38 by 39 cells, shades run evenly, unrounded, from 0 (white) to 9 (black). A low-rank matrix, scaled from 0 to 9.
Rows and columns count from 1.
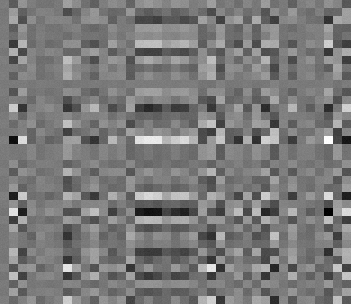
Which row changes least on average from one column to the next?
11
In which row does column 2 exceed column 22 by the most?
18
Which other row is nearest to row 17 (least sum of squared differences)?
30
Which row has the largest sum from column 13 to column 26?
27
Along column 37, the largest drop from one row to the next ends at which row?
28
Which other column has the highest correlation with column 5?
15
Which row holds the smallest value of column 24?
34
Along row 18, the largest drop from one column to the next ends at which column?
3
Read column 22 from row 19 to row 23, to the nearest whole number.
5 5 5 5 4
